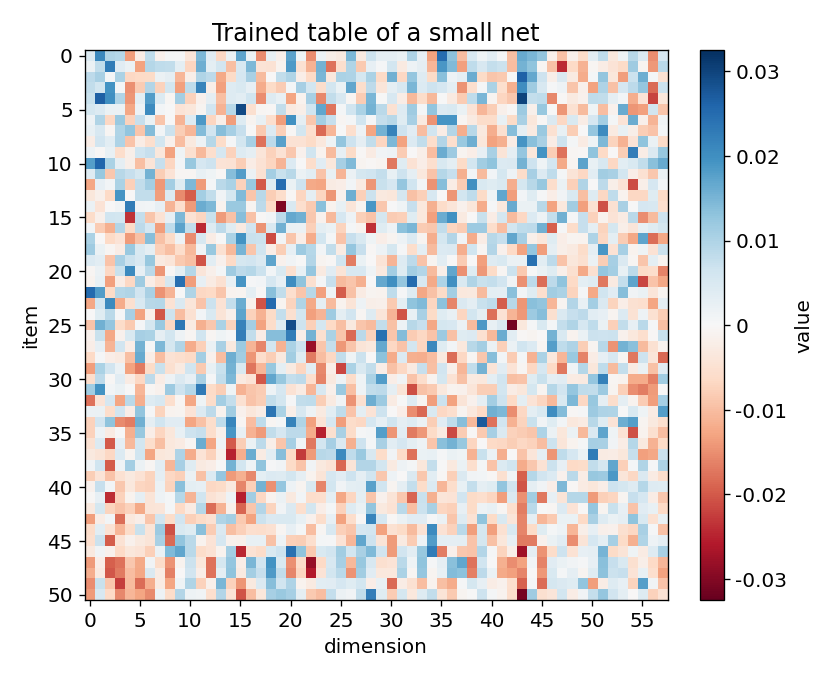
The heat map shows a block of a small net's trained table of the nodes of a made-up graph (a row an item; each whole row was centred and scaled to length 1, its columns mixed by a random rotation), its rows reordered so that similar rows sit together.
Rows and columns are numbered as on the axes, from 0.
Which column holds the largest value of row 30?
51
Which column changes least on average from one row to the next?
27
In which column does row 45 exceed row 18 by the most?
34
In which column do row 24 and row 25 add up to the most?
15
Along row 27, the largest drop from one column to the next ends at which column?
22
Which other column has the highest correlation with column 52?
17
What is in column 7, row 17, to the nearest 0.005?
-0.01
